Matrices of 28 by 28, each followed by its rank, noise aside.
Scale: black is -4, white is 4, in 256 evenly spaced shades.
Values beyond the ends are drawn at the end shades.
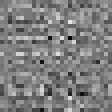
four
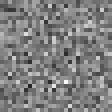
eight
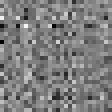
four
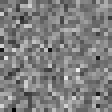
eight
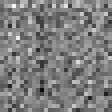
six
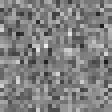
six
